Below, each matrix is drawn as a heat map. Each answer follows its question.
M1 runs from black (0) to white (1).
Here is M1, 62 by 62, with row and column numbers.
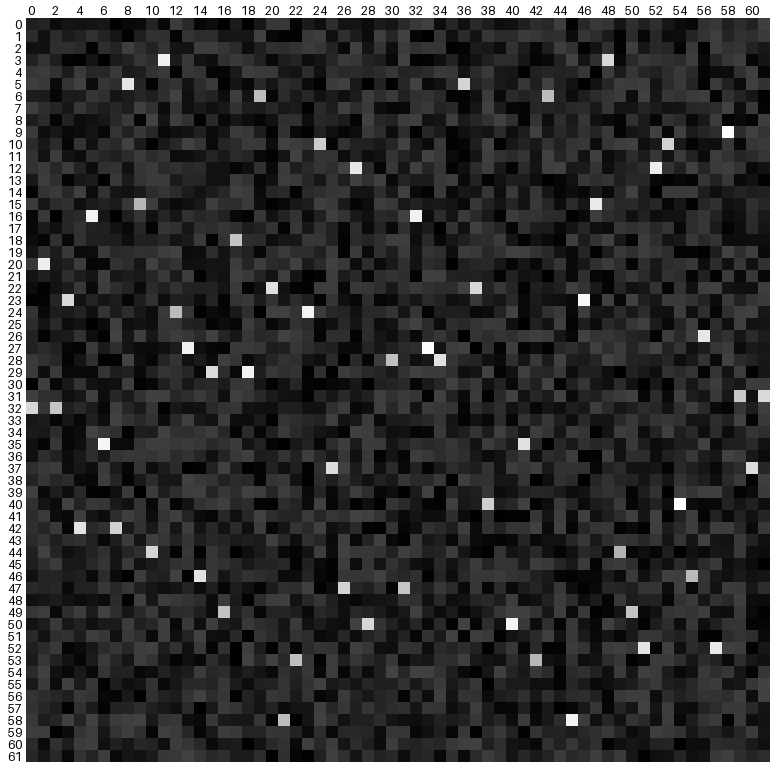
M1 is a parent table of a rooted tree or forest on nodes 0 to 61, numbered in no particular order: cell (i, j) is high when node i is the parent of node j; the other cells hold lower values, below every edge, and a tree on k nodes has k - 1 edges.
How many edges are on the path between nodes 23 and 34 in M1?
7
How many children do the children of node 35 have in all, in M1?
2
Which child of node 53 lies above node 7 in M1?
42
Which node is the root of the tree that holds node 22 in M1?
44
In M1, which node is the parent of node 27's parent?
24
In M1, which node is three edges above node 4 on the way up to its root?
10
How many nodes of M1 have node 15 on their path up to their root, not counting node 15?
10
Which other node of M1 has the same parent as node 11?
48
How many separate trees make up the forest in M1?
4
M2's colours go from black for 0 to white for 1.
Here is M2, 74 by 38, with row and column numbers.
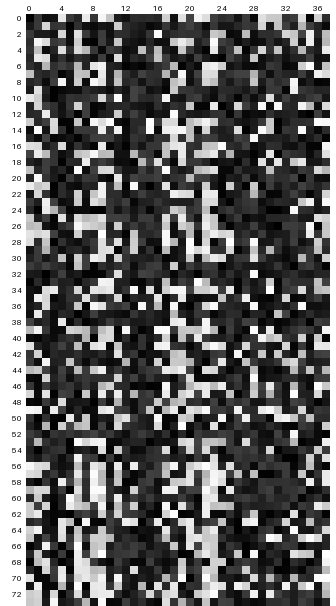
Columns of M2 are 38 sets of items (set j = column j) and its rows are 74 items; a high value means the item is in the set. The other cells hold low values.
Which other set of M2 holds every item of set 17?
9
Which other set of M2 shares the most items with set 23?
6
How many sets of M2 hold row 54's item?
7
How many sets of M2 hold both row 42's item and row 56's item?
3
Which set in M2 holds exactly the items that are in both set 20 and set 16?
12
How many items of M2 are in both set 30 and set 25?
4
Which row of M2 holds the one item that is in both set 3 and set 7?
73
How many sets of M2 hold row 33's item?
7
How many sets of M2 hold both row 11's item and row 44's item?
5
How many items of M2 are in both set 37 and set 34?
9
